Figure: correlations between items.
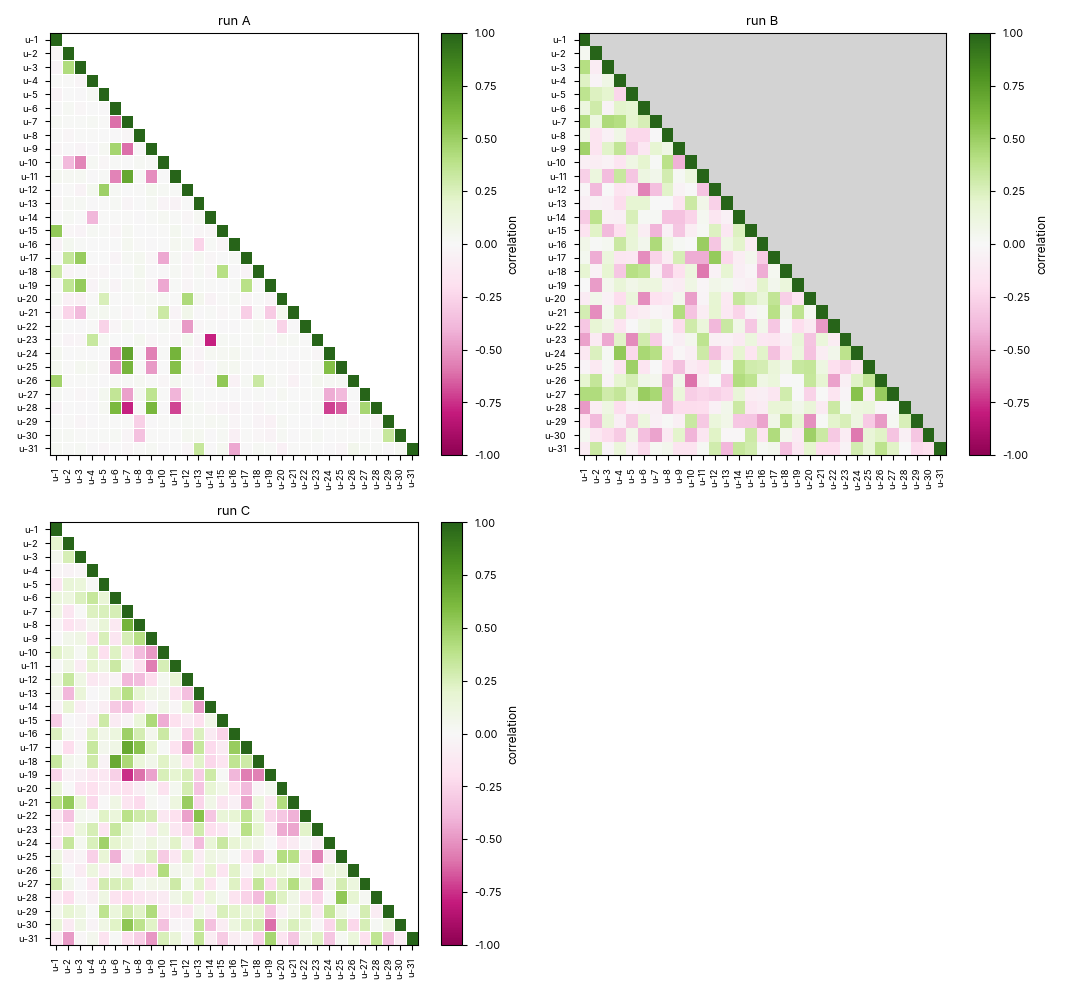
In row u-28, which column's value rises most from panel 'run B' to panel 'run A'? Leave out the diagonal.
u-9
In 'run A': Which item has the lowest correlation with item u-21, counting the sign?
u-3
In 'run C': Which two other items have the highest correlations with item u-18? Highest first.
u-6, u-7
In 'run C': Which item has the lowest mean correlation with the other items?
u-19
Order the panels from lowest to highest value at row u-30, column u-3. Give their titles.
run B, run A, run C
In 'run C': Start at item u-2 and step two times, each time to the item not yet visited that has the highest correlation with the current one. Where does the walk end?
u-12
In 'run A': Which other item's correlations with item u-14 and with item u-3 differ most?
u-23
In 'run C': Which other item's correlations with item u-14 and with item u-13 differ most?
u-22
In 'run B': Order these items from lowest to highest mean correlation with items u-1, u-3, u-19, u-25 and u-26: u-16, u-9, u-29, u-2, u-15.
u-29, u-2, u-15, u-9, u-16
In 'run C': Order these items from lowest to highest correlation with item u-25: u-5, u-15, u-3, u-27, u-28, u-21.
u-3, u-15, u-5, u-27, u-21, u-28
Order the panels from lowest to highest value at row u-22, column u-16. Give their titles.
run A, run B, run C
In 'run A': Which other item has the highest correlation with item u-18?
u-15
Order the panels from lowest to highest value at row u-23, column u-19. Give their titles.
run C, run A, run B
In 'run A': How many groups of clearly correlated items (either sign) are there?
7
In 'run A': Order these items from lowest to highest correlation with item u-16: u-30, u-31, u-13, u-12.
u-31, u-13, u-30, u-12
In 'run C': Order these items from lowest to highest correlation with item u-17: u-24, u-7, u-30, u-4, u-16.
u-24, u-30, u-4, u-16, u-7
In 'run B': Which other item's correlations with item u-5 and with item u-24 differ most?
u-23
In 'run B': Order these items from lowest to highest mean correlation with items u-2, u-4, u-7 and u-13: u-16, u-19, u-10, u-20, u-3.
u-20, u-19, u-10, u-3, u-16
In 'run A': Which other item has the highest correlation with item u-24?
u-7
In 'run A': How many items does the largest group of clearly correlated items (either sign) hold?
8
